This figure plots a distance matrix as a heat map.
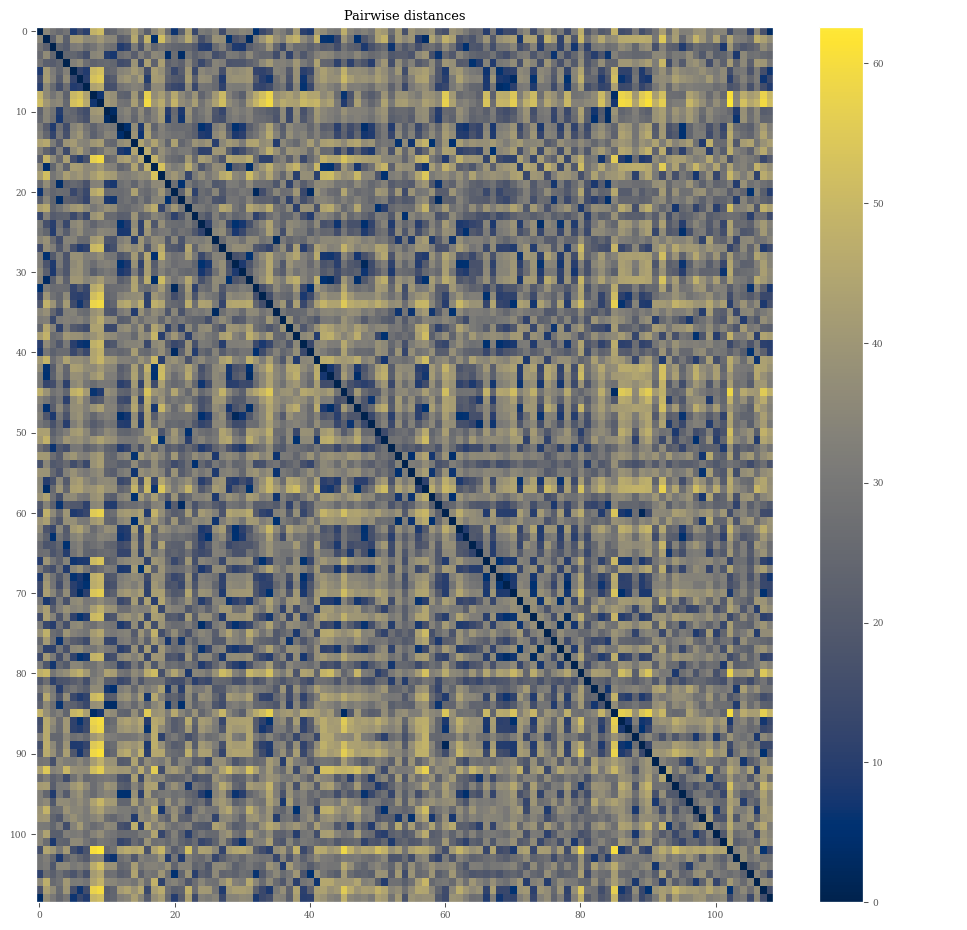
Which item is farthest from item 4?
92
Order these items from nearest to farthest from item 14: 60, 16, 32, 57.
16, 60, 32, 57
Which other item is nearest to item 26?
35
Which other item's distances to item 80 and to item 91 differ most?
104
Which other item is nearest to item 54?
23
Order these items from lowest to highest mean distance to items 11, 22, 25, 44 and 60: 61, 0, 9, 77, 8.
77, 0, 61, 8, 9
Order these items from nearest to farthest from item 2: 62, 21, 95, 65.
95, 62, 65, 21
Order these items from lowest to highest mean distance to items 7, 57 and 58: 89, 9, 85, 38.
89, 38, 85, 9
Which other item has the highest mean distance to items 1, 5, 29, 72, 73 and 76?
9
